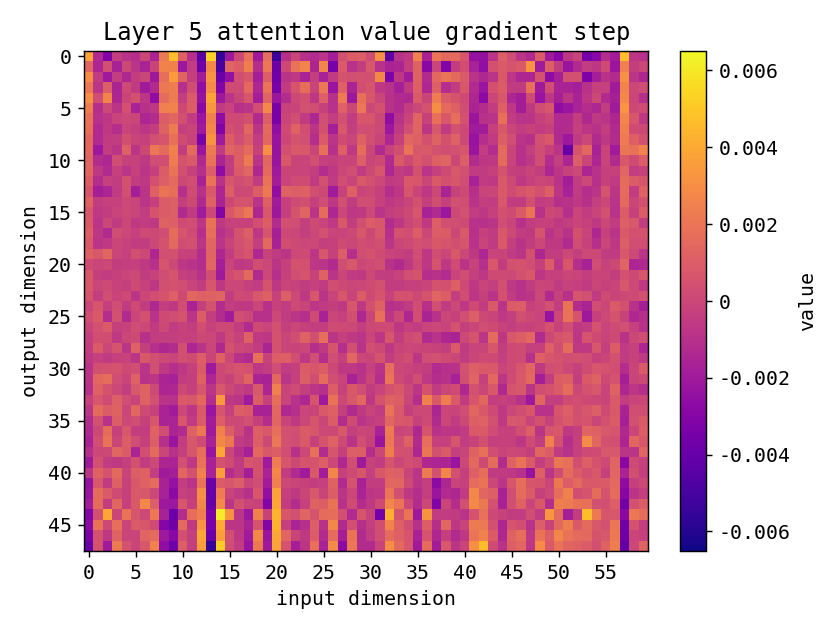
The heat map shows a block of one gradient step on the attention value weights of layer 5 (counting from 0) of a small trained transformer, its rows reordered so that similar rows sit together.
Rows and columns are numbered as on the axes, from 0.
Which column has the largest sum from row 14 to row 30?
13
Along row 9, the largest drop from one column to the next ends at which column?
20
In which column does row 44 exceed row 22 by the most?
14
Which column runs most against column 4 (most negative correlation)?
31
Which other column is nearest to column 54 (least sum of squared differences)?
1
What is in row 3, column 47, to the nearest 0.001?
0.002
